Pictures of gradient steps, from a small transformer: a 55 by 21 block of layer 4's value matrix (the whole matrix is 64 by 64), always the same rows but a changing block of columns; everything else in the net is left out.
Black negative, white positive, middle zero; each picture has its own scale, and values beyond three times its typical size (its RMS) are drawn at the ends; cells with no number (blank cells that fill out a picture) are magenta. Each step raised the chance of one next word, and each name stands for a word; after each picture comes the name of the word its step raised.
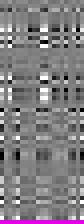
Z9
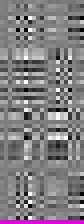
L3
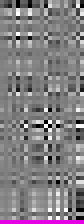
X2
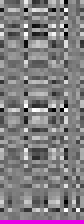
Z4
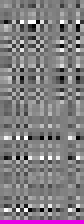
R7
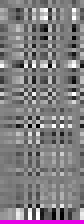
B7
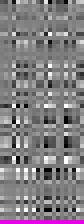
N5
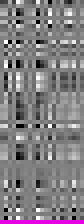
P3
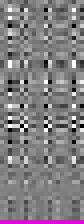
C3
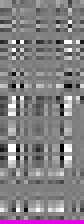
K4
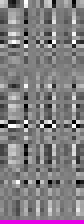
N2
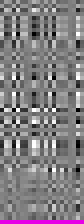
N5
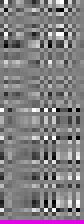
Z4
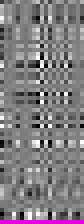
B7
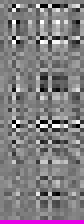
X2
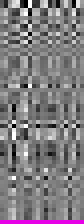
N2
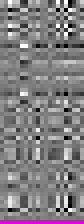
Z4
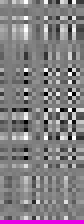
L3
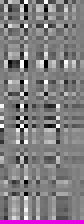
C3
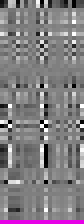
N2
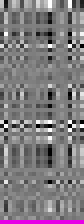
N2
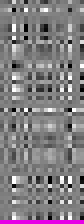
Z9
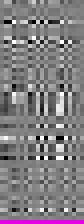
R7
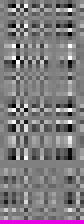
Z4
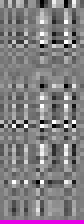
N2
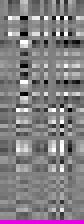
N5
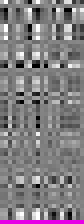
B7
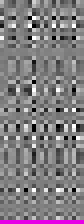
X2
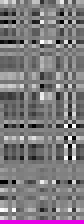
P3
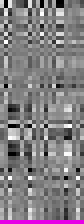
N2
